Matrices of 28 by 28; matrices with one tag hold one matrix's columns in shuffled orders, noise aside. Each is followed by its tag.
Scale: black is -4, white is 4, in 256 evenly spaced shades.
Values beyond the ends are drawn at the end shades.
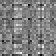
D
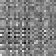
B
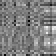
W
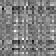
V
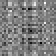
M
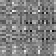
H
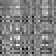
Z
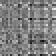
D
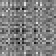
M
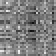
H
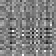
B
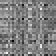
D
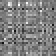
M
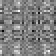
H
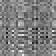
B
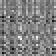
Z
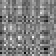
Z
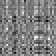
Z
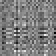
B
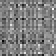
D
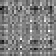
V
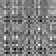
Z
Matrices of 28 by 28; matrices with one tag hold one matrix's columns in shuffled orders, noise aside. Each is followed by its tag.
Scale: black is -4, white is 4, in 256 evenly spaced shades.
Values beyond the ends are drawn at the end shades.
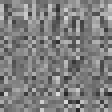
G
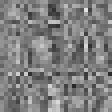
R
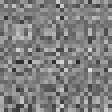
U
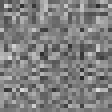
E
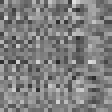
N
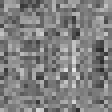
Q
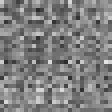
N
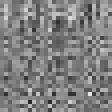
G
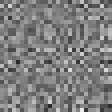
U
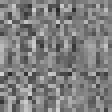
R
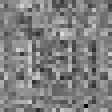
Q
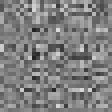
E
